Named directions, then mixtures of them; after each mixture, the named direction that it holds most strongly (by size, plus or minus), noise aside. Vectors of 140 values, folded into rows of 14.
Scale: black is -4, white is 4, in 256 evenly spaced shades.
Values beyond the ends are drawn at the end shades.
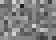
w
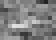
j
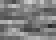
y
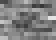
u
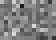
w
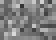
w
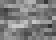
j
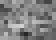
j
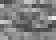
u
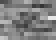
u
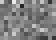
w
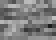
y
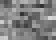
u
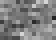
j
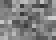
u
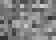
u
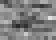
u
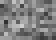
w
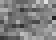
j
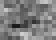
j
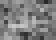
j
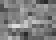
j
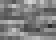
y
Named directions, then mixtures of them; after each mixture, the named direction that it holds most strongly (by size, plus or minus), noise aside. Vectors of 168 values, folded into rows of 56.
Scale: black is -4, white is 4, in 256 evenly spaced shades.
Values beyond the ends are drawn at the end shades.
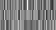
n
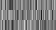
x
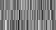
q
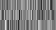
q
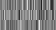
n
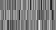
q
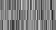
q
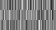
n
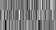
q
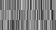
q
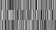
x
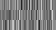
q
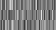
x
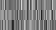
x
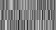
q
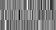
n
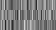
x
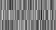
x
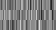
x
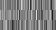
q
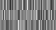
n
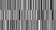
q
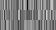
n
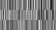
n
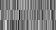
q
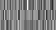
n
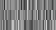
n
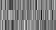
x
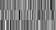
q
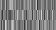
x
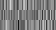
n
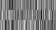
x
